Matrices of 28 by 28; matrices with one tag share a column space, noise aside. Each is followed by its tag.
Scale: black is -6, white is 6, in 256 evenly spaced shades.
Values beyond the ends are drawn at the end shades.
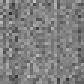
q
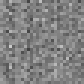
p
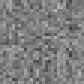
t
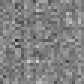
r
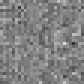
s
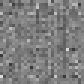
q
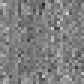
q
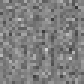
s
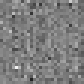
q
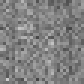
t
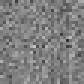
r
